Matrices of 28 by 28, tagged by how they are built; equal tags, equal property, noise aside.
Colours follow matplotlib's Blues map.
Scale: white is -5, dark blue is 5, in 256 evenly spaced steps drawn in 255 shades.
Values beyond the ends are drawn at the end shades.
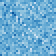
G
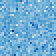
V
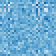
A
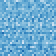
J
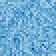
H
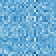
A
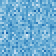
J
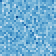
G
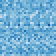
J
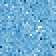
V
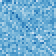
G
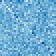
G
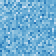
H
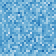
J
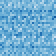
J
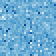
V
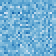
A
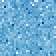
V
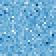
V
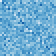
G
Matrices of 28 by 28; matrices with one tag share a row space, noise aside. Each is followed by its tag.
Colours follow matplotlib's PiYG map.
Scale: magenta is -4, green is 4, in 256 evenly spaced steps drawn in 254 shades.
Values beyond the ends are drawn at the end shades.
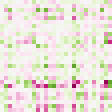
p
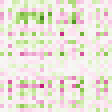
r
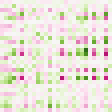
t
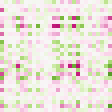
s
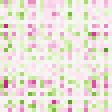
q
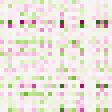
r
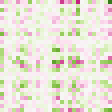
s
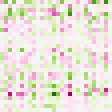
q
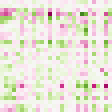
t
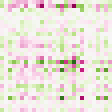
r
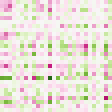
t
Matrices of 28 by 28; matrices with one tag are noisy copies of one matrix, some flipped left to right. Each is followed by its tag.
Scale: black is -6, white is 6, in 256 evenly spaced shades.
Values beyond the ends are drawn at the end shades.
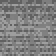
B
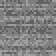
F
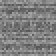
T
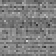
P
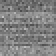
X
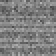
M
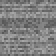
P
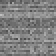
P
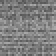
B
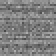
T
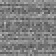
T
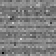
M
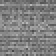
B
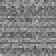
M
